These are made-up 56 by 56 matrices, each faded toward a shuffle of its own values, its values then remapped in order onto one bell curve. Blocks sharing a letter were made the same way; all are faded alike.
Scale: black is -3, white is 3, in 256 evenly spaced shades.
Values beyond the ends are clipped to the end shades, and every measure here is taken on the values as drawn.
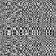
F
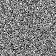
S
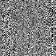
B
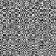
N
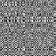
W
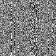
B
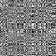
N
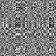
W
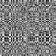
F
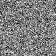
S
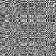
W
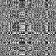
W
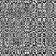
N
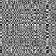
F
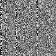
B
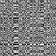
F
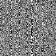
B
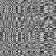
F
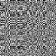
W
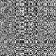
W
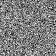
S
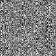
B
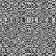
N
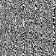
B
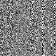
B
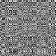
F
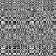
F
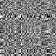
W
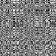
N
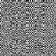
W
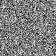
S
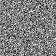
S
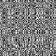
N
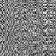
N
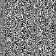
B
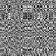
N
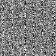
B
